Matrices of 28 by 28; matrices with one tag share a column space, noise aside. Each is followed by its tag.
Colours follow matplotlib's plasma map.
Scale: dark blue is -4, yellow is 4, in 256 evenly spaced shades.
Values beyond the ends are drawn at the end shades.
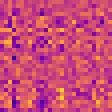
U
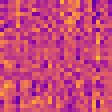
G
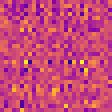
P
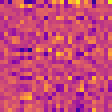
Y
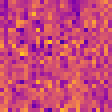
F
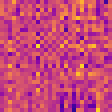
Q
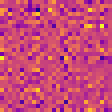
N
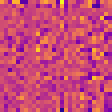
Y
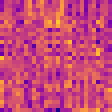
F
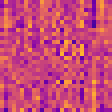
F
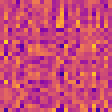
F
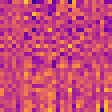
Q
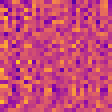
P
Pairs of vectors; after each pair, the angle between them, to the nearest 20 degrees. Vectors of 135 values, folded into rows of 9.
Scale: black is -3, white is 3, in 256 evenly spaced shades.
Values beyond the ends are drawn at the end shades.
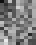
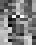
80 degrees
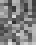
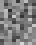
60 degrees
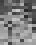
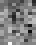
100 degrees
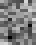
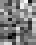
40 degrees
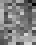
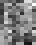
160 degrees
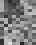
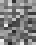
120 degrees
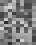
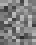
120 degrees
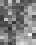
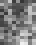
40 degrees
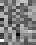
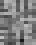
100 degrees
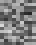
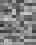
160 degrees
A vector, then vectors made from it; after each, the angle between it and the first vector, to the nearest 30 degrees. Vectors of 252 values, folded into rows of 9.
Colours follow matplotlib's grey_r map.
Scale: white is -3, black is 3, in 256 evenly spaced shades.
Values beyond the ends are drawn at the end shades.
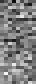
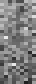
90 degrees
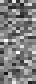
150 degrees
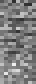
30 degrees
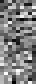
30 degrees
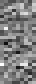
60 degrees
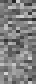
30 degrees
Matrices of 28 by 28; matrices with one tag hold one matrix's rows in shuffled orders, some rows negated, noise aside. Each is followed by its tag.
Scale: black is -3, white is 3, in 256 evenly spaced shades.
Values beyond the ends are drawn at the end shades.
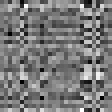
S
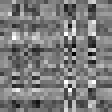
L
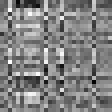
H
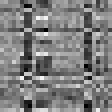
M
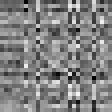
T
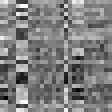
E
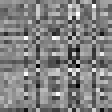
T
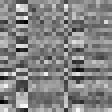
E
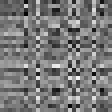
T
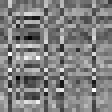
H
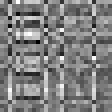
H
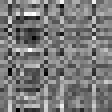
H
